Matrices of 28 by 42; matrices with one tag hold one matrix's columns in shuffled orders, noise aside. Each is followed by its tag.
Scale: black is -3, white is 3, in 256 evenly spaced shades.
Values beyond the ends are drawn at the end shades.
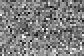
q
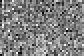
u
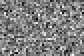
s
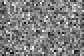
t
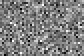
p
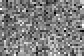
u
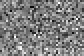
q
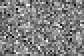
p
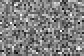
t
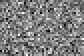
s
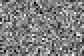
s
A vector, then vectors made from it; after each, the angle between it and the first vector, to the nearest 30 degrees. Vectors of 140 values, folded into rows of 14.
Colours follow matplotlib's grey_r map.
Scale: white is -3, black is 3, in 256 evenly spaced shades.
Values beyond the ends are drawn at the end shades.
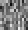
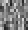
30 degrees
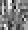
120 degrees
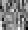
30 degrees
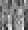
60 degrees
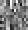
120 degrees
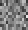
90 degrees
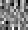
60 degrees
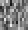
30 degrees
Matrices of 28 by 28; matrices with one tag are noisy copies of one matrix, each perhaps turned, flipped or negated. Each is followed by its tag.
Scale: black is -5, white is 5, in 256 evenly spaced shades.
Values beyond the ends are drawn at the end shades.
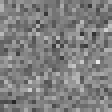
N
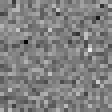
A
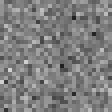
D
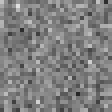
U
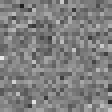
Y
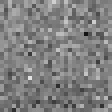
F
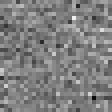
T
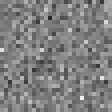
Y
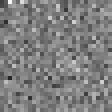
Y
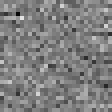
T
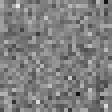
U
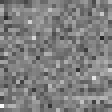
U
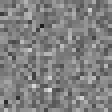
A
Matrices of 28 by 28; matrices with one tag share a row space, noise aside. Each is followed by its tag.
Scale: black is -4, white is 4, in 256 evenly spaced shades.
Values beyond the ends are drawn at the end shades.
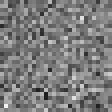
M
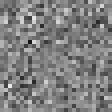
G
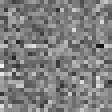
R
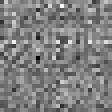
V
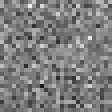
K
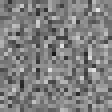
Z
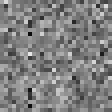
G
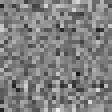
K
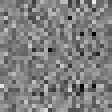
M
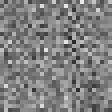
M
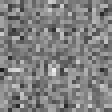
Z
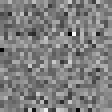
M
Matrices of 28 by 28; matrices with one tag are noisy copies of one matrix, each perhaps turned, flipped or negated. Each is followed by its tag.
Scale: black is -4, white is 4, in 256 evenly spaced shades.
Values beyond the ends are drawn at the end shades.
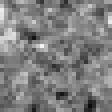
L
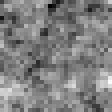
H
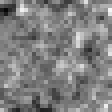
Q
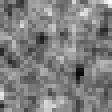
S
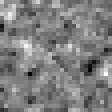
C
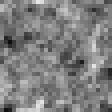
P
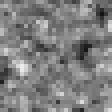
C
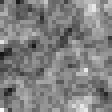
H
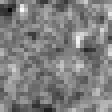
Q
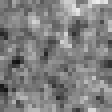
L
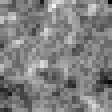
H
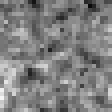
L
